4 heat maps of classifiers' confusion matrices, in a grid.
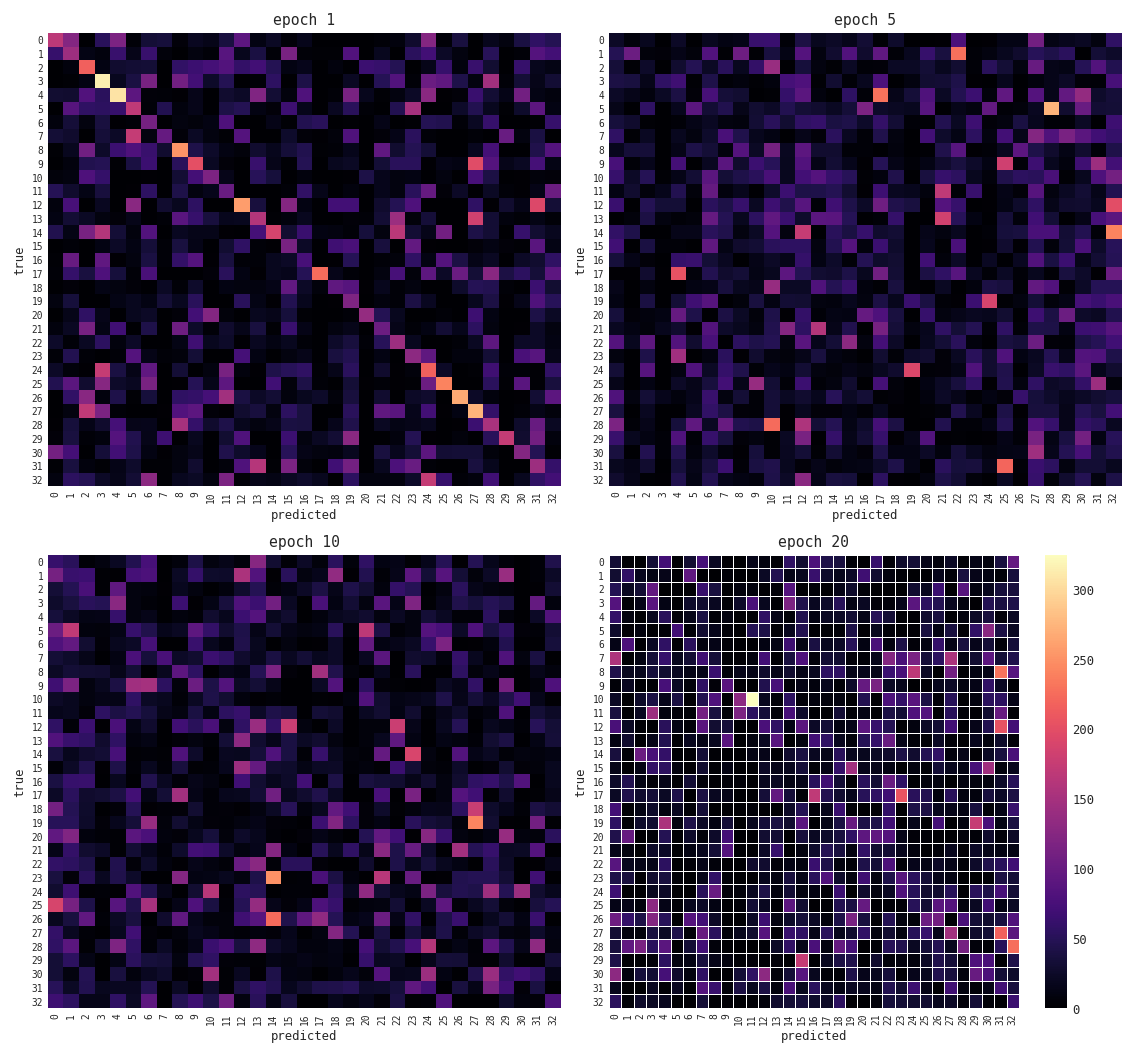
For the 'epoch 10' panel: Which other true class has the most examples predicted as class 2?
26
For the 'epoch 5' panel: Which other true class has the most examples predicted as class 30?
4
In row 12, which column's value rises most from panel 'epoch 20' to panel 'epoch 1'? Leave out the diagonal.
5
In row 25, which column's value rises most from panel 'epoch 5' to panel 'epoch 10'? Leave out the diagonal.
0
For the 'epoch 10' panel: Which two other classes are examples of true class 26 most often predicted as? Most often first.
14, 17
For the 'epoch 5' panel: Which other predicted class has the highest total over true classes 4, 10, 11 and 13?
21
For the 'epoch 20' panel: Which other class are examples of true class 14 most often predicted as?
2
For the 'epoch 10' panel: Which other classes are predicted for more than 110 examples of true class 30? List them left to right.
10, 24, 28
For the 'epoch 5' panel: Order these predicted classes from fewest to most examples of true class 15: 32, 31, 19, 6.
19, 31, 32, 6
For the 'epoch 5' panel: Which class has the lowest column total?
3
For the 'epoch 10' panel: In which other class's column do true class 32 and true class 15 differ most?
12
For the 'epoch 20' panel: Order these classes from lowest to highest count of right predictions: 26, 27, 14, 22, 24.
14, 24, 22, 26, 27
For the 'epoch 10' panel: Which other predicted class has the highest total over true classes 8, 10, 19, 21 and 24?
27
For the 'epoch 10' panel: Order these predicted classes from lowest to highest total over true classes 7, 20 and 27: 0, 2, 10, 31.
2, 31, 10, 0
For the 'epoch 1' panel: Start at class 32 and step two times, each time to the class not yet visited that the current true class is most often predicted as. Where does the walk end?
3
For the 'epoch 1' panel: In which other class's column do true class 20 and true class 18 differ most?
10
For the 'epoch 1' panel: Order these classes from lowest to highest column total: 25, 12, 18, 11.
18, 25, 12, 11
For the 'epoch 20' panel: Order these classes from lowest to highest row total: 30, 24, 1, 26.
1, 24, 30, 26
